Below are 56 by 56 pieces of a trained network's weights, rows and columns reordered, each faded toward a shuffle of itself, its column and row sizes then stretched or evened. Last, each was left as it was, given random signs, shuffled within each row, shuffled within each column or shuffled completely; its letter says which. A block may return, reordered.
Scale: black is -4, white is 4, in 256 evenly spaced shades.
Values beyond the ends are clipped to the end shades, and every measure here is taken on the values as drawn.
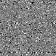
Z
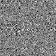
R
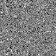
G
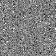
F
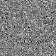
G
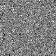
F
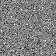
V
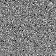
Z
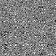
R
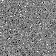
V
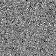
Z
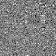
R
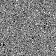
V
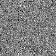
G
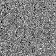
F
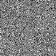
G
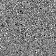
Z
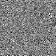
R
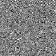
R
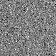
V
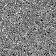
V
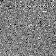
G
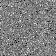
V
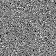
V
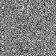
R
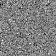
Z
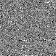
Z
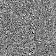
F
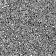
V
